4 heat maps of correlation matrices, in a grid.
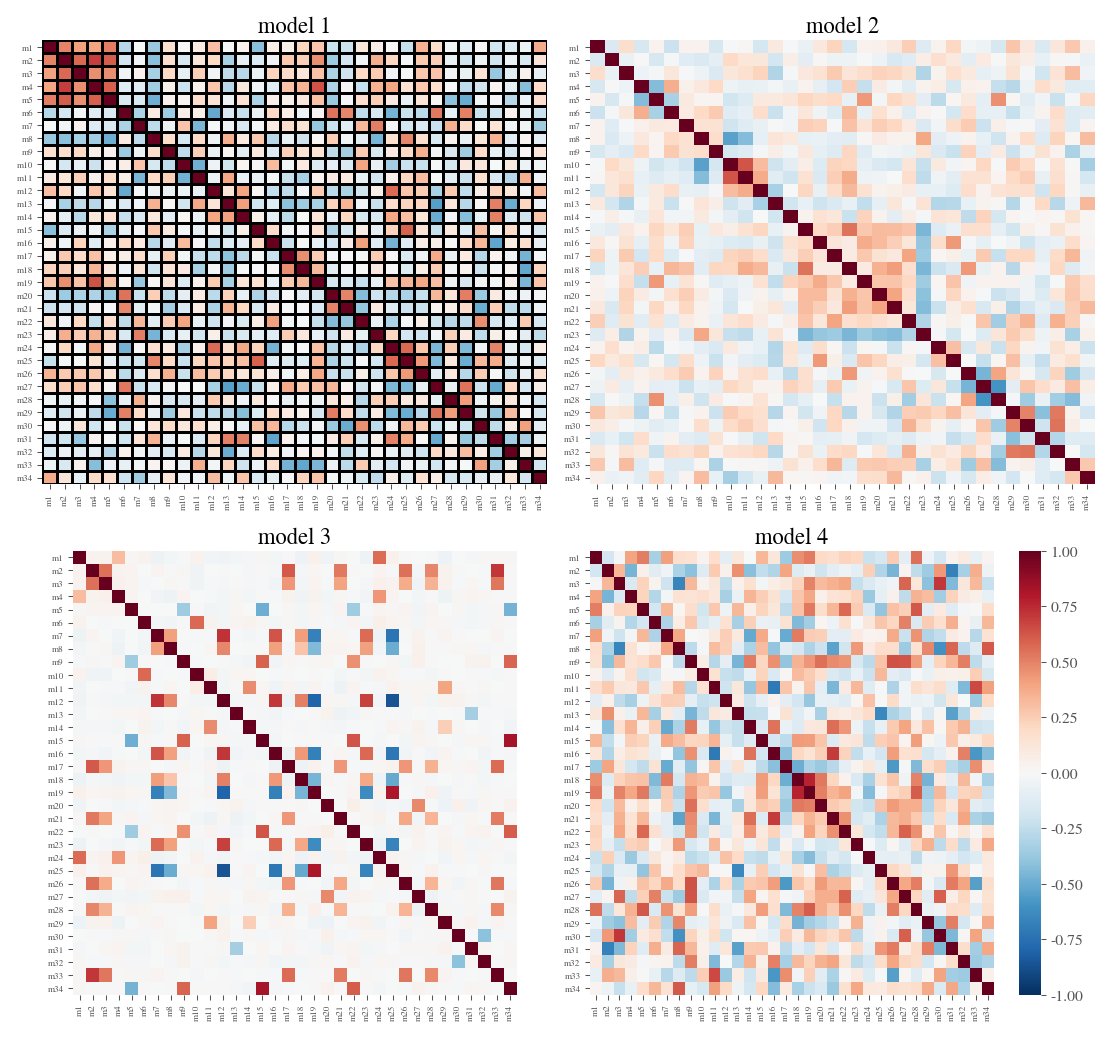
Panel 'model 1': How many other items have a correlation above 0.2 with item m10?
3
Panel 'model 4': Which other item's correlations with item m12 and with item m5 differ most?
m19
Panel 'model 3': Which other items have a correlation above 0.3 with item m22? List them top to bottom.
m9, m15, m34
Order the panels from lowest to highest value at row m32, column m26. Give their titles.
model 1, model 3, model 2, model 4
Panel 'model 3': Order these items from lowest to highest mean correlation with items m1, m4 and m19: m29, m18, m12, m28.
m12, m18, m29, m28
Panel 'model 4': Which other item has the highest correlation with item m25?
m31
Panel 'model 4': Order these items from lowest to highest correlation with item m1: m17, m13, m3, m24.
m17, m24, m3, m13
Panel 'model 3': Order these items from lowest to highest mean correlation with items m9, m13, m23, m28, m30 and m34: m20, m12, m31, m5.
m5, m31, m20, m12
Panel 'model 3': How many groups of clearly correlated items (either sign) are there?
9
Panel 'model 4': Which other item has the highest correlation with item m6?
m27
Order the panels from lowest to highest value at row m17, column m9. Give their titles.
model 4, model 2, model 3, model 1
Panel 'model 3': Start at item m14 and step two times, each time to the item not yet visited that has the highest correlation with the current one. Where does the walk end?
m29
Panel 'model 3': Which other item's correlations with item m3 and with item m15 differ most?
m34
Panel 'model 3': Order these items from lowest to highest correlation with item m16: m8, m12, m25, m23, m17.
m25, m17, m8, m23, m12
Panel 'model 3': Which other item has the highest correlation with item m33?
m2
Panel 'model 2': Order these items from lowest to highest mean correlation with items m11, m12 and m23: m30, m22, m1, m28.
m1, m22, m28, m30
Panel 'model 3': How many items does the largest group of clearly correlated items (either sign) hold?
8
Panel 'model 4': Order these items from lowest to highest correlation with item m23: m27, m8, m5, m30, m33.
m30, m27, m33, m5, m8
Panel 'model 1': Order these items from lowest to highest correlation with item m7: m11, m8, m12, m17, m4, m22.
m11, m8, m4, m12, m17, m22
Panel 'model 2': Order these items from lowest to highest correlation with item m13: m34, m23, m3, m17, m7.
m3, m17, m7, m23, m34
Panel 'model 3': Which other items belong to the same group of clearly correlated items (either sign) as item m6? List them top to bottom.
m10
